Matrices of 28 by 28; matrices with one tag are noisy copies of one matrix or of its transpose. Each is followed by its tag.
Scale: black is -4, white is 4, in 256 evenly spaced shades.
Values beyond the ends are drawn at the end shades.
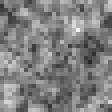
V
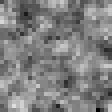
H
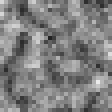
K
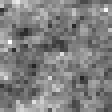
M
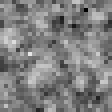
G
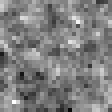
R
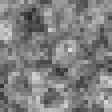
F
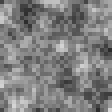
H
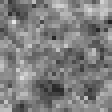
V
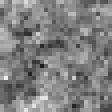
M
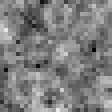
F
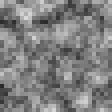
K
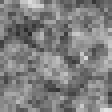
F
